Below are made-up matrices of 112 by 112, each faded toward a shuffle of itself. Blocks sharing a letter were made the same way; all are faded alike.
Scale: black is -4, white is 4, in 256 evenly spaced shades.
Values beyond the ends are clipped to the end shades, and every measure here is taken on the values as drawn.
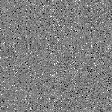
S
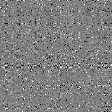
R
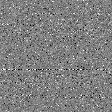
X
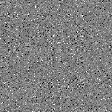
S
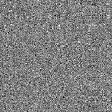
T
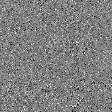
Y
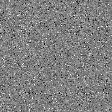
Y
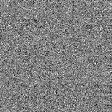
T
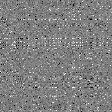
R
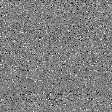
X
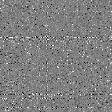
R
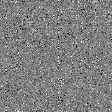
Y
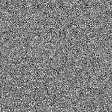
T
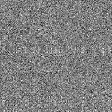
T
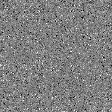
Y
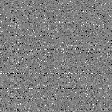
R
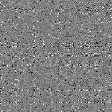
R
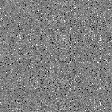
S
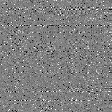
R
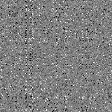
S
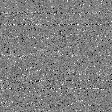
X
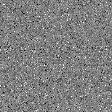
Y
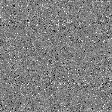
Y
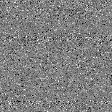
X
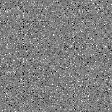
S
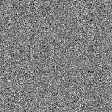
T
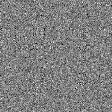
T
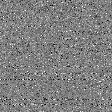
X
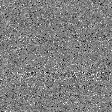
X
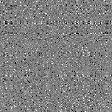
R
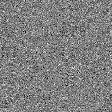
T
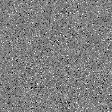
Y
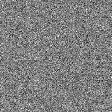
T
